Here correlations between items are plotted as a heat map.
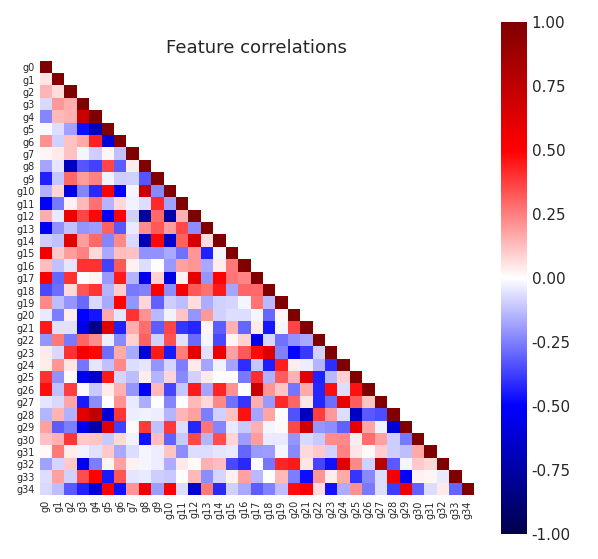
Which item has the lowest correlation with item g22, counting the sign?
g17
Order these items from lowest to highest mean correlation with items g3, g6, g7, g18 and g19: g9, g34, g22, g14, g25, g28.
g34, g25, g22, g9, g14, g28
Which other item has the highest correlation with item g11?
g18
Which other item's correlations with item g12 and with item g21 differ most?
g4
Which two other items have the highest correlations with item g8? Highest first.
g10, g34
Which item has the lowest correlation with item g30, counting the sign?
g8
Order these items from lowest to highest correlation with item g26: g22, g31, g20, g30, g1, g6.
g22, g20, g1, g31, g6, g30
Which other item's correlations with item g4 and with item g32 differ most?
g3
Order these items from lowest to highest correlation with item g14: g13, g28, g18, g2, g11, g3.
g28, g13, g3, g11, g18, g2
